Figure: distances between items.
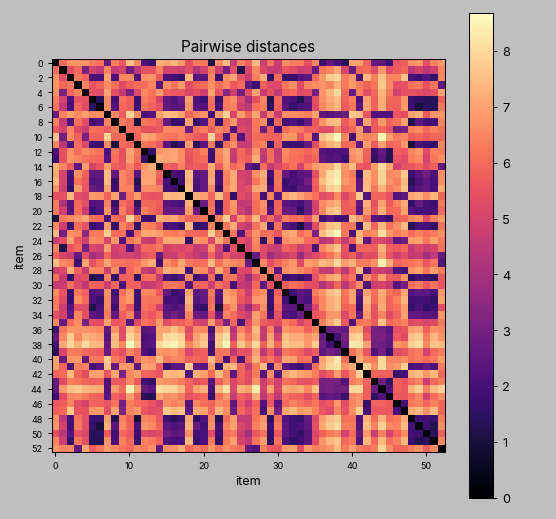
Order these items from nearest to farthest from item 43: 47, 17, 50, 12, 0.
12, 0, 50, 47, 17
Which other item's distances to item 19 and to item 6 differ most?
49
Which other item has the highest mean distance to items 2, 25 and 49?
38
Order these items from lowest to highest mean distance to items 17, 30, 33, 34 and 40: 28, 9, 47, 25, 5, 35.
5, 25, 35, 9, 28, 47
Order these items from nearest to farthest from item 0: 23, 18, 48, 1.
18, 1, 48, 23
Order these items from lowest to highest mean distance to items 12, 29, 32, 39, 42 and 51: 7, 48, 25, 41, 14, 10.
48, 41, 7, 25, 14, 10
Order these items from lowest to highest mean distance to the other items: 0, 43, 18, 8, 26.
8, 26, 43, 0, 18
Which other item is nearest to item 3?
27
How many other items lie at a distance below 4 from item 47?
7
